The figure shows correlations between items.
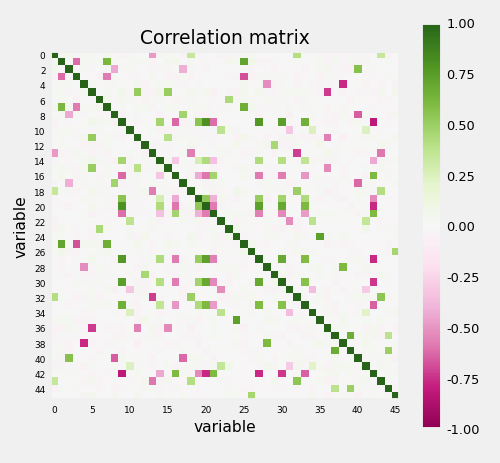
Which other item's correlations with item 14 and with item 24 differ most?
35
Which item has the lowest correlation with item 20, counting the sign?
42
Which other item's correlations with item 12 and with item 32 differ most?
13
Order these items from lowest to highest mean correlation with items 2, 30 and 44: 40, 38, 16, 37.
16, 38, 37, 40
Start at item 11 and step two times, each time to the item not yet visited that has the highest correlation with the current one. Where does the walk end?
15
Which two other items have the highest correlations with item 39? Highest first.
37, 44
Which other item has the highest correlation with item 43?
32
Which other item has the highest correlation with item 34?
22
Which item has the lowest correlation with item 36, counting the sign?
5
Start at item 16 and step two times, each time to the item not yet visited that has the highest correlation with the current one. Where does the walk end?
21
